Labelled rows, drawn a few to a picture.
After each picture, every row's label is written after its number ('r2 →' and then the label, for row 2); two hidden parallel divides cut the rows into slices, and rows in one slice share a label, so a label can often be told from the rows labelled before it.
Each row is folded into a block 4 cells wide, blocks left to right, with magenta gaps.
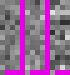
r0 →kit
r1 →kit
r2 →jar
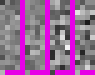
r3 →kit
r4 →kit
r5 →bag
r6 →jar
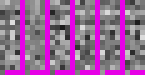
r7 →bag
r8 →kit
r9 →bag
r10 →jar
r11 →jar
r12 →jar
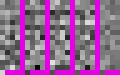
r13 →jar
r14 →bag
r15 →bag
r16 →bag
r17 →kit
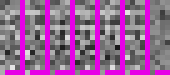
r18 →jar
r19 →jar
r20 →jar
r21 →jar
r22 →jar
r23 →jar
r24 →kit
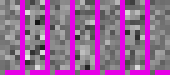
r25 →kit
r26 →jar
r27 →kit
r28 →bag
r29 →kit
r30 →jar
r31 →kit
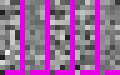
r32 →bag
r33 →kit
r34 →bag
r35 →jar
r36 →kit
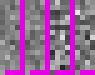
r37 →kit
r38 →kit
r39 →bag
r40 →jar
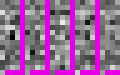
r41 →jar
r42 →jar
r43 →bag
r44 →jar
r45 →jar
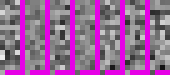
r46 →jar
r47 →kit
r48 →jar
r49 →kit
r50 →bag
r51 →jar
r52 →bag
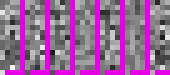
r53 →jar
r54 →bag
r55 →bag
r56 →kit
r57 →bag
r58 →kit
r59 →jar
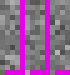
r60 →kit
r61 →kit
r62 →kit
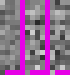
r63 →kit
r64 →jar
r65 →jar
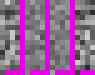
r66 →bag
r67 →kit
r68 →kit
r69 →bag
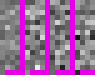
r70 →kit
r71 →jar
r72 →bag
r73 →bag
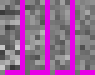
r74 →bag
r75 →kit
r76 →kit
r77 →kit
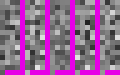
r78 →bag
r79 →jar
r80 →kit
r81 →jar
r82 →jar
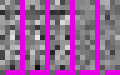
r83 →bag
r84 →bag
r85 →bag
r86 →kit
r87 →kit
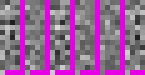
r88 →jar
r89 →kit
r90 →jar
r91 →kit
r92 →kit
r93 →jar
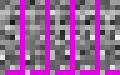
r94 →jar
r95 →jar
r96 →jar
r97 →jar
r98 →jar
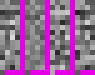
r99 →bag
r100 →kit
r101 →jar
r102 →bag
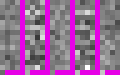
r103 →kit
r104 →jar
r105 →kit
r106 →jar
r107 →kit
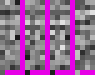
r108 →bag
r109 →bag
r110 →bag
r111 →jar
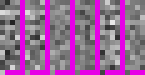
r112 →jar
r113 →jar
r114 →kit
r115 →kit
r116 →bag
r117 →kit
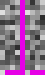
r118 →jar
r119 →jar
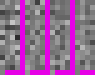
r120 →bag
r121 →kit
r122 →kit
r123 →kit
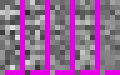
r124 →jar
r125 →bag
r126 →kit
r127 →bag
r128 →kit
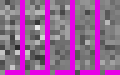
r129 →jar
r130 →jar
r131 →kit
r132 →kit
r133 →kit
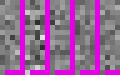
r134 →kit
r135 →jar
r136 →kit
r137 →kit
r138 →kit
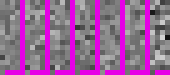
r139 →kit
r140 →kit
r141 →kit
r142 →kit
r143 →kit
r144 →kit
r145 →bag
